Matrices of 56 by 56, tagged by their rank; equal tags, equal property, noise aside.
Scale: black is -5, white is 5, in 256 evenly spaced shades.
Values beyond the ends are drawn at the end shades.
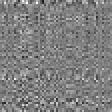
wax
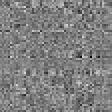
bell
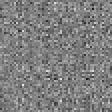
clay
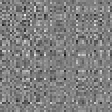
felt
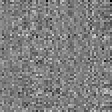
bell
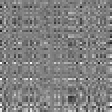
felt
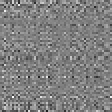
wax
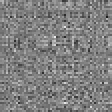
bell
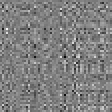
wax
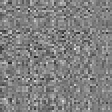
bell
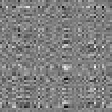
wax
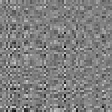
felt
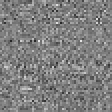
clay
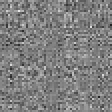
bell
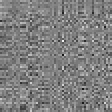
wax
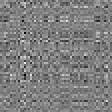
felt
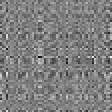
felt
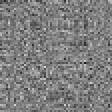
bell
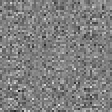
clay
